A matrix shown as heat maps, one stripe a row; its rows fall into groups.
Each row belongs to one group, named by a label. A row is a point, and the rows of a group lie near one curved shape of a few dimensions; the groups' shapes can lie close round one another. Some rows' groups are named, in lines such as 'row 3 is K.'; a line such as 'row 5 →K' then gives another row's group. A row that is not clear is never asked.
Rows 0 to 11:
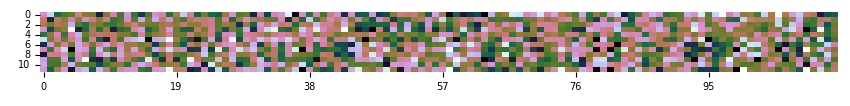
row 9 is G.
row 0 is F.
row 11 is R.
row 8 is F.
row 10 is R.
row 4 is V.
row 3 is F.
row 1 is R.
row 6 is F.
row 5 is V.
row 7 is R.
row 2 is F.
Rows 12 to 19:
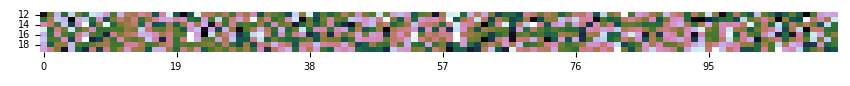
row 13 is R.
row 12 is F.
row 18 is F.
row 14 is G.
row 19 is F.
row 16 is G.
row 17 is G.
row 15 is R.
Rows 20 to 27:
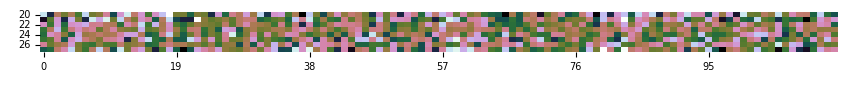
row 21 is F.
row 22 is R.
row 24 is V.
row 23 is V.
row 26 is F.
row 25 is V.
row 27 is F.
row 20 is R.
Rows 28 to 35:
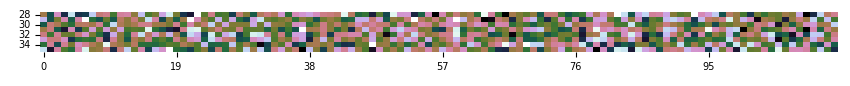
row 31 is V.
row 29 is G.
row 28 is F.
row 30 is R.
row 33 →R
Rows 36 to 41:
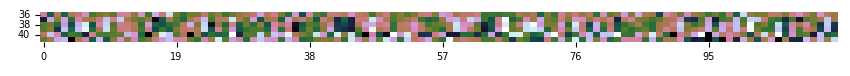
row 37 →F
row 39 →G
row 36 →R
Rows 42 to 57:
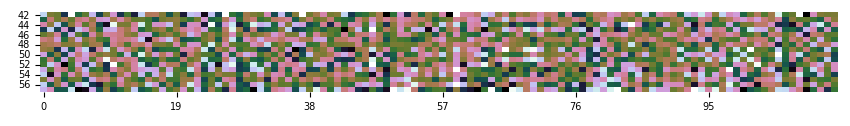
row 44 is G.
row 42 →R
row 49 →G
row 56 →G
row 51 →G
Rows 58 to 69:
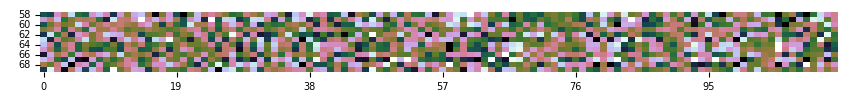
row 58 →F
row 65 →F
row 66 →F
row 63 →R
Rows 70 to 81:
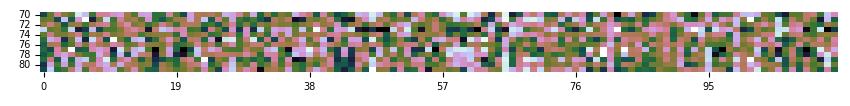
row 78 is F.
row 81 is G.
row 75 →G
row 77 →F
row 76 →V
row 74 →F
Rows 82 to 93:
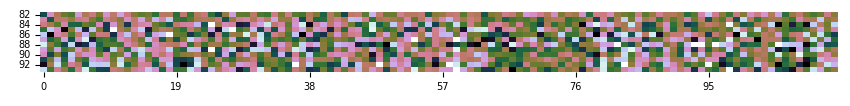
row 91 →F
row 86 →R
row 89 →G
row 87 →G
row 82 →F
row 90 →R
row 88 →F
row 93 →G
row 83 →R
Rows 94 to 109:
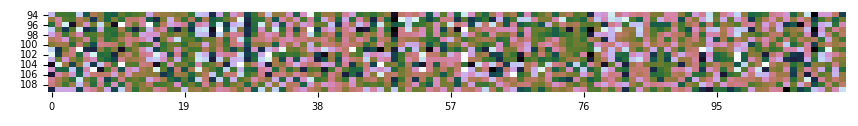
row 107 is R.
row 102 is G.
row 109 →R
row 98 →R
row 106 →F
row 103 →G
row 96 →G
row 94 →R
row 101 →F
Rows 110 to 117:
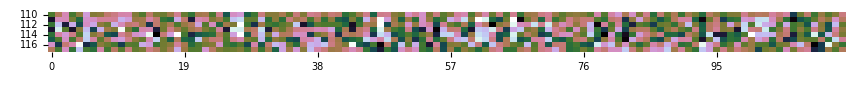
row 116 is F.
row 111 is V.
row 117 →F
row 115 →V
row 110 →V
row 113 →G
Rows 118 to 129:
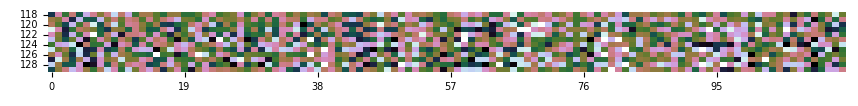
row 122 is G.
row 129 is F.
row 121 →F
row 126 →V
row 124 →R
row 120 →G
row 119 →F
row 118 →F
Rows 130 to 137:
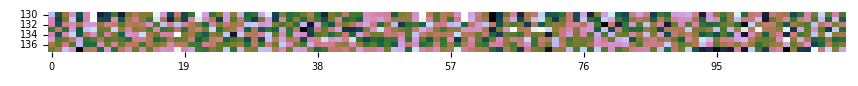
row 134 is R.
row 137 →R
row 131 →G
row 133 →G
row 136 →F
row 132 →R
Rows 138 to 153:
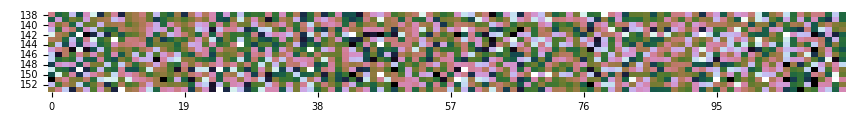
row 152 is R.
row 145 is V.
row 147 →V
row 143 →G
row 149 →R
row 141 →G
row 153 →G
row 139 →G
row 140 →V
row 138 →G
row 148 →R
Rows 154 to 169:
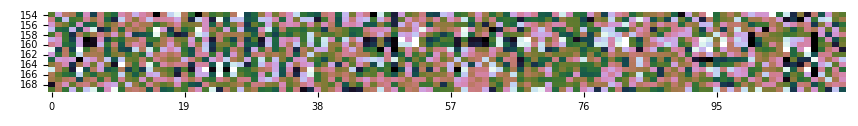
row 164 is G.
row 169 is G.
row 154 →V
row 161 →R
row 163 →R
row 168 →F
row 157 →G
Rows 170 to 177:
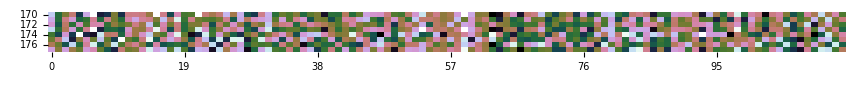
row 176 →G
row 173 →G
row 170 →G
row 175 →G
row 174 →F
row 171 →R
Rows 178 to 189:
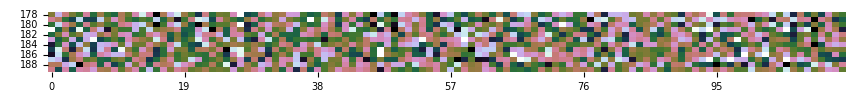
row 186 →G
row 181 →R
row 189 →R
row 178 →V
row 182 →V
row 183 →G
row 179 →V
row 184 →F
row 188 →R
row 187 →F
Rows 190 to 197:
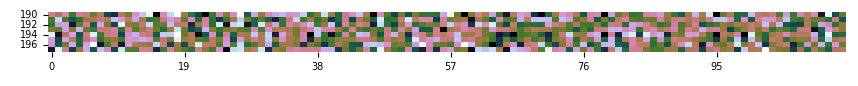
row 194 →R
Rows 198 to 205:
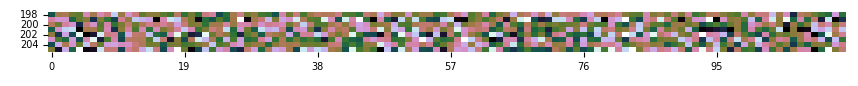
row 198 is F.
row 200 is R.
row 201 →R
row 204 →F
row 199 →V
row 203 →G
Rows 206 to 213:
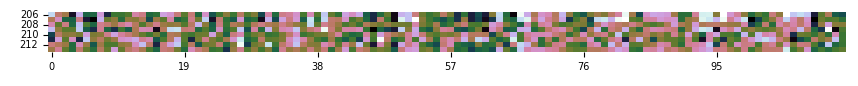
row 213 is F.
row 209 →V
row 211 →V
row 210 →F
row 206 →F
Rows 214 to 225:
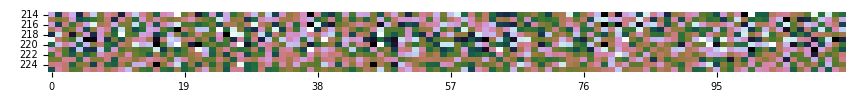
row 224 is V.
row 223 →R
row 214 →R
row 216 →R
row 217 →R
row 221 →V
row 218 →G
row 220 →V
